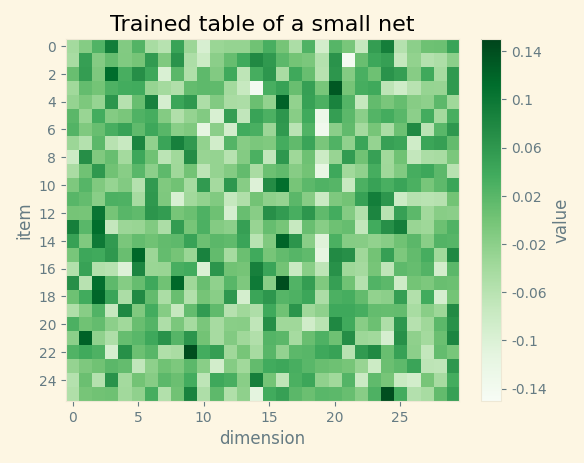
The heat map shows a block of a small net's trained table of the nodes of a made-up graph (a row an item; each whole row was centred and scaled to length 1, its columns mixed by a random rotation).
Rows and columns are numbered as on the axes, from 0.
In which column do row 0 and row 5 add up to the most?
24
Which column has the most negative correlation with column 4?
8
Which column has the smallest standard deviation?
18
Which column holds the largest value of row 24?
14
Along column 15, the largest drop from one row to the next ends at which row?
11
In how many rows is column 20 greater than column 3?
17
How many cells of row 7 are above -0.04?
25
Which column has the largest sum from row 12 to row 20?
2
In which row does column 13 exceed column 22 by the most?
13
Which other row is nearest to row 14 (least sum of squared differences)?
9
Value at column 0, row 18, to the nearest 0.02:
0
